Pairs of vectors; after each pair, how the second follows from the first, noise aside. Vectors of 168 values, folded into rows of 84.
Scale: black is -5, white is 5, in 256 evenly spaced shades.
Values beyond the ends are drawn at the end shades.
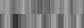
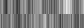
reversed, negated.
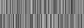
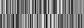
scaled up.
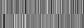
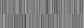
negated, shrunk.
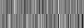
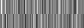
reversed, negated.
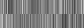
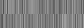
negated, shrunk.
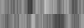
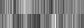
reversed, negated.
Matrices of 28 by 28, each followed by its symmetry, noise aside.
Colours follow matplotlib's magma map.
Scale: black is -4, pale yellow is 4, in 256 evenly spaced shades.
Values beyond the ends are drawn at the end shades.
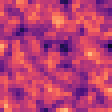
symmetric across the other diagonal.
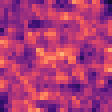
same after a half turn.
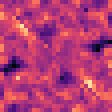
same after a half turn.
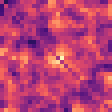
symmetric.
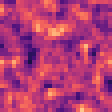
antisymmetric.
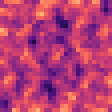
same after a half turn.
